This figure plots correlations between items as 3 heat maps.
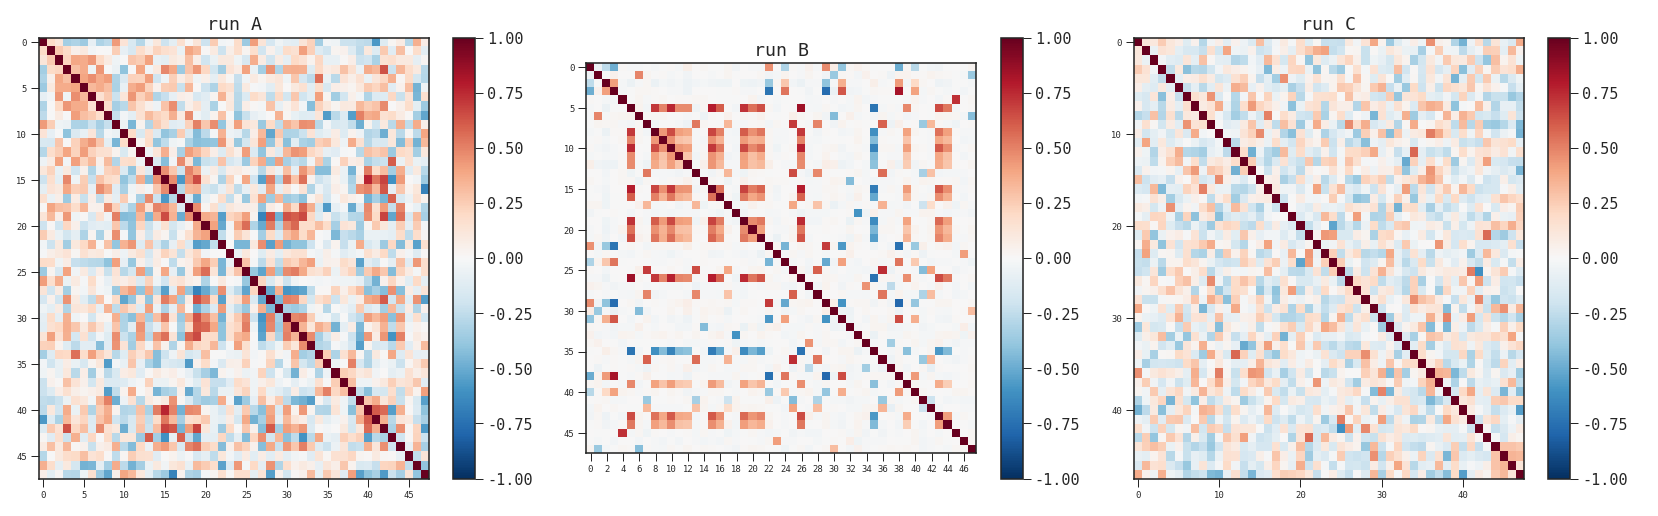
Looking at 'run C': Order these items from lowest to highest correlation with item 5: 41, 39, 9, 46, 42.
46, 9, 42, 39, 41
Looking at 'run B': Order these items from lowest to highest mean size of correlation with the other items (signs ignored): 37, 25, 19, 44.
37, 25, 44, 19
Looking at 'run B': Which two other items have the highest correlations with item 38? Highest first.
3, 31
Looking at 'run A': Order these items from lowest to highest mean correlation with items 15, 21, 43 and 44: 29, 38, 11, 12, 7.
11, 38, 29, 7, 12
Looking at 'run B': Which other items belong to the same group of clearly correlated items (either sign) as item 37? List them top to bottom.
27, 34
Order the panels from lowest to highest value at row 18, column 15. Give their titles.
run C, run B, run A
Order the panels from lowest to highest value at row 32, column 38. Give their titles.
run A, run B, run C
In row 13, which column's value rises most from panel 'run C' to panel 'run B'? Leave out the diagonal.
25
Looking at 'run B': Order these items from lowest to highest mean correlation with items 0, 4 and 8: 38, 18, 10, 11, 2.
38, 2, 18, 11, 10
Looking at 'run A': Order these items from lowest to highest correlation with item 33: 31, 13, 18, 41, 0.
41, 13, 31, 0, 18
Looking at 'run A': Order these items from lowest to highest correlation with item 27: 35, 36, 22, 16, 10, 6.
16, 35, 6, 36, 10, 22
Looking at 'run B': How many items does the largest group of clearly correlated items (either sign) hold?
16
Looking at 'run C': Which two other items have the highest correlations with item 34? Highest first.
12, 28
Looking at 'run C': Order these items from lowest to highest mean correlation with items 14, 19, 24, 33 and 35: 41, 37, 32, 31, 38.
41, 38, 32, 37, 31
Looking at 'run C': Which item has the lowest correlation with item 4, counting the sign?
39
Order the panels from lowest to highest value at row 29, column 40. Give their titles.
run B, run C, run A
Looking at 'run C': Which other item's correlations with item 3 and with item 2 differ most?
16
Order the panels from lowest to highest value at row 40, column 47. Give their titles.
run C, run A, run B
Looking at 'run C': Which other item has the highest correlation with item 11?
1
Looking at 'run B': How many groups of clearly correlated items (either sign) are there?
9
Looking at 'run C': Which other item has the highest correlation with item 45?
29
